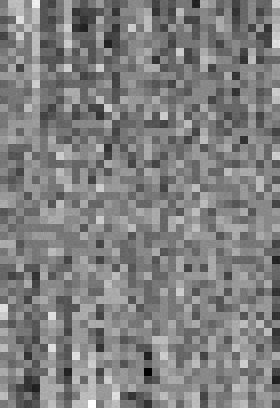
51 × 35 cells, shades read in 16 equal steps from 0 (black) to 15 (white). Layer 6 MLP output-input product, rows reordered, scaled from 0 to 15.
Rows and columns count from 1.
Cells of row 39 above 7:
17
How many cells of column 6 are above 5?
42
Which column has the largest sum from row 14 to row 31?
26
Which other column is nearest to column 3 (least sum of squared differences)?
18
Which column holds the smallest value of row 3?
11
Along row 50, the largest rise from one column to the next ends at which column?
6
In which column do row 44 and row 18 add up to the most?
7
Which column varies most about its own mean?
35
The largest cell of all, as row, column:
51, 12
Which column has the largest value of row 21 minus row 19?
14
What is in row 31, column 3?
5
